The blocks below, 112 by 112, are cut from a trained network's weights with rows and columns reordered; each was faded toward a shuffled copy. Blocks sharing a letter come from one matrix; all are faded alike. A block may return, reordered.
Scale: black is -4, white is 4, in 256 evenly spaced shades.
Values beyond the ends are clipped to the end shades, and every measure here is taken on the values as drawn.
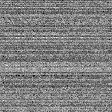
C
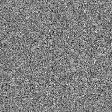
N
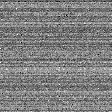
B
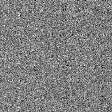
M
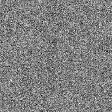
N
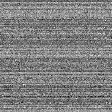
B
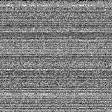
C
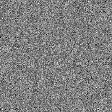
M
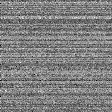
B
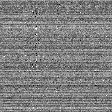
B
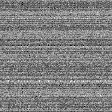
C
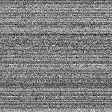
B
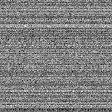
B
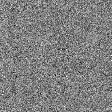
N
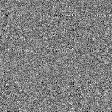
M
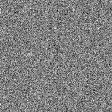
N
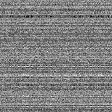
C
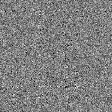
M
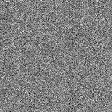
N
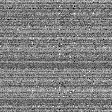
B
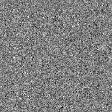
M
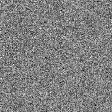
N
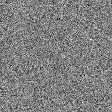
N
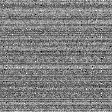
B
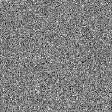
M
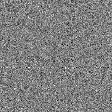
M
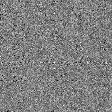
M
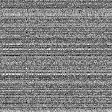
C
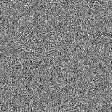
M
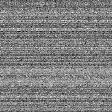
B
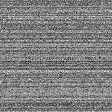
B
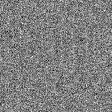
N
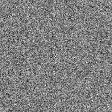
N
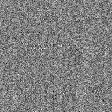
N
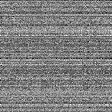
C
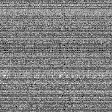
C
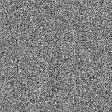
N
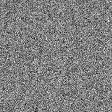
N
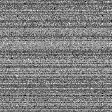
B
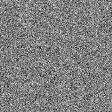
N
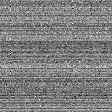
B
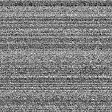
B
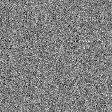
M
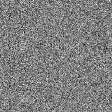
N
